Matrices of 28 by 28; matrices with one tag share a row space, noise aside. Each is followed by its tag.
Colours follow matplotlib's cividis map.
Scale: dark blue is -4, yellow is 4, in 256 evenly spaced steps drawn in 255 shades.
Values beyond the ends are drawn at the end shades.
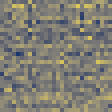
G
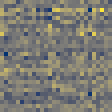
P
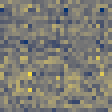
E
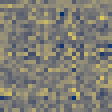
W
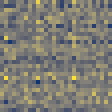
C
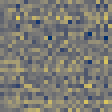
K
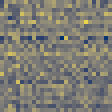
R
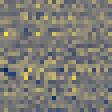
C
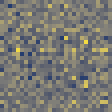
R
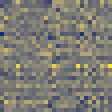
P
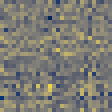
P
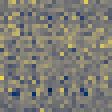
R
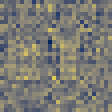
P
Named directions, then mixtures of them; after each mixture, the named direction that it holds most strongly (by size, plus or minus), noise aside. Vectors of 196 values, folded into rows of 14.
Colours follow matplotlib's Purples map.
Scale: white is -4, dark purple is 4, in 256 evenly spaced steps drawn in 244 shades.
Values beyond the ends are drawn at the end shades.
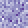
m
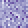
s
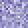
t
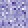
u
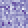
u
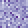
s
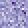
u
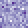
u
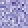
u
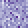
s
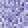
m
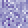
s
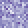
t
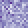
t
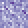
t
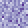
m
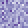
m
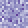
m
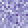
m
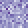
t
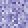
m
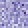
u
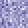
u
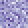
s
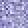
t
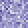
t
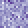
s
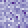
s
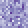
t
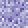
m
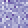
s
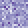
u
